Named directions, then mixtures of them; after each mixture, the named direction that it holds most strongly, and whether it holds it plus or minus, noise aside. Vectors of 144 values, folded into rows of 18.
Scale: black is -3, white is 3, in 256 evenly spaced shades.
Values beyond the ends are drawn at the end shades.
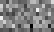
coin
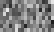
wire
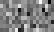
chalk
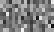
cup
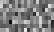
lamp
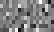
chalk, plus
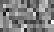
lamp, minus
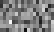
lamp, minus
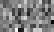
chalk, plus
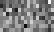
cup, minus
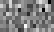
chalk, plus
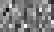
wire, minus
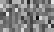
cup, plus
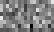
coin, plus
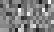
chalk, minus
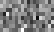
cup, plus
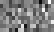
chalk, minus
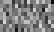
cup, minus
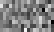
lamp, plus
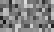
wire, plus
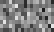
cup, minus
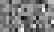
chalk, minus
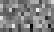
coin, plus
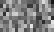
wire, minus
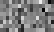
chalk, plus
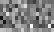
coin, minus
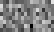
coin, plus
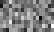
lamp, minus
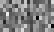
cup, plus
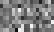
chalk, minus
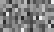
cup, plus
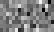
chalk, plus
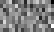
cup, minus
